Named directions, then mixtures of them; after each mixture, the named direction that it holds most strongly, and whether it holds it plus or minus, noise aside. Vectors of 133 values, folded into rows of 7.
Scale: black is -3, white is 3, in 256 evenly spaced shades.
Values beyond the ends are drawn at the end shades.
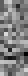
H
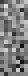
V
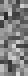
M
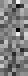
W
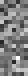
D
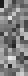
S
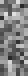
M, minus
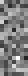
D, plus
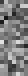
M, plus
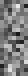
M, minus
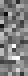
D, plus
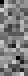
D, minus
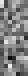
S, minus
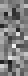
M, plus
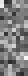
S, minus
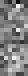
W, minus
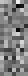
W, plus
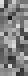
S, minus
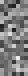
D, plus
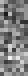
V, minus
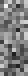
W, plus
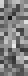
S, minus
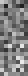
V, minus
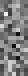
M, minus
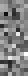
H, minus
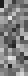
S, plus
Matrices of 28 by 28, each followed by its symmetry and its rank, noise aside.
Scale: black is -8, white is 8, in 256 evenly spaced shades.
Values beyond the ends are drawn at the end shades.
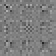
symmetric, rank three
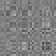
symmetric, rank two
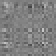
no symmetry, rank two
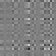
no symmetry, rank one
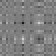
symmetric, rank one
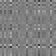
no symmetry, rank one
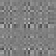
no symmetry, rank one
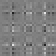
symmetric, rank one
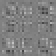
antisymmetric, rank two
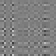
no symmetry, rank one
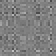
no symmetry, rank two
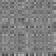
no symmetry, rank two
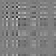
symmetric, rank one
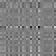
no symmetry, rank one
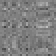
no symmetry, rank three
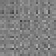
symmetric, rank two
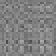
no symmetry, rank two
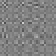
symmetric, rank two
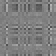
no symmetry, rank one
